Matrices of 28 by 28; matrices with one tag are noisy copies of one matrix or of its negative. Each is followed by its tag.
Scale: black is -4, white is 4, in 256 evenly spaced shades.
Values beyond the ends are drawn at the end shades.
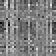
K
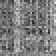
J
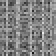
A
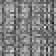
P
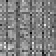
A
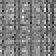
P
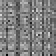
A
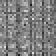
A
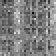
J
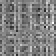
P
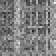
J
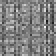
P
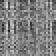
K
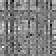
K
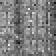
J
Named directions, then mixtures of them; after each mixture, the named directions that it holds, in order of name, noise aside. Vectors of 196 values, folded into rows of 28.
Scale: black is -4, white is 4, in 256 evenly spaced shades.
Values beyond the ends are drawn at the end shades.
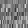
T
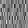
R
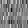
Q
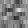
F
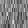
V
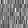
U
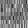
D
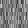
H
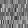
T.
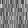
H.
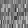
T.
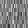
V.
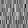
R, T, U.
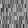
H, T.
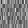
Q, R, U.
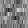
F.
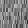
T, U, V.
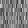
H.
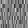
R, U.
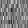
Q, R, T.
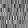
R.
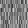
D, H, R.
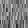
D, T, V.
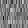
Q, R, U.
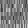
D.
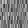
Q, R, V.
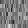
H, Q, V.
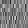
R.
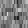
F, V.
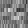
F, T.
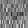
D, T.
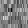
F, Q.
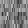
F, V.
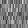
Q, R, V.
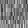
D.
